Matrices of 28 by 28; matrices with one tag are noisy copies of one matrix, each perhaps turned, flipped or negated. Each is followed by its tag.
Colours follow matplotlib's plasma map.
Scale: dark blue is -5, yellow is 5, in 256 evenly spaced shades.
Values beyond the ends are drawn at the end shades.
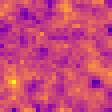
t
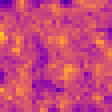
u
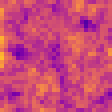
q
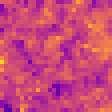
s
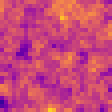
s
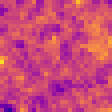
s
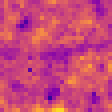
q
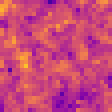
s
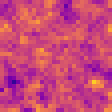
t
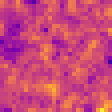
s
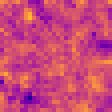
t
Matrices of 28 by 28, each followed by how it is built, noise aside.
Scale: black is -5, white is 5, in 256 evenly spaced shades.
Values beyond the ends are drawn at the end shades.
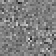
block diagonal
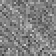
Toeplitz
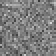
Toeplitz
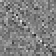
diagonal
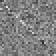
diagonal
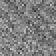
Toeplitz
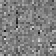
uneven columns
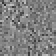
block diagonal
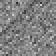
Hankel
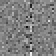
uneven columns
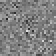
block diagonal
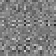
low rank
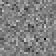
low rank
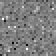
sparse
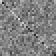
diagonal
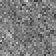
Toeplitz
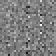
uneven columns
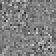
block diagonal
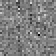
uneven columns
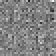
low rank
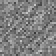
Hankel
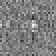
low rank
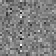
uneven columns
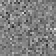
block diagonal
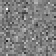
uneven columns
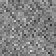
Toeplitz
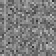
repeating rows
